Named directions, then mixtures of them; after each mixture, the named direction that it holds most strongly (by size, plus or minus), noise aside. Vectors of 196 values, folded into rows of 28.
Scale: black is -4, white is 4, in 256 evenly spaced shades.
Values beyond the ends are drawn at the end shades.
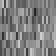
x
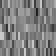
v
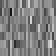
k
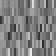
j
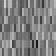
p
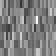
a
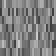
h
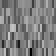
j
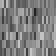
x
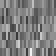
x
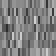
h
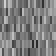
p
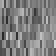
x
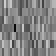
p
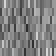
p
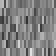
x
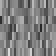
j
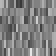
a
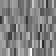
j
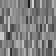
v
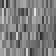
x
